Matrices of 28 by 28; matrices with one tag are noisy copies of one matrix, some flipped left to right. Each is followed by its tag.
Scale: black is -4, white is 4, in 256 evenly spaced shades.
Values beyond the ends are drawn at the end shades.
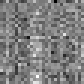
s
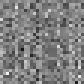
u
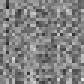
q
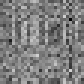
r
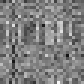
r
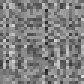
u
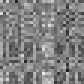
s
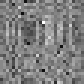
r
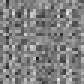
q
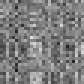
s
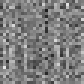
u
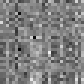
s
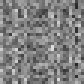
q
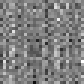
u
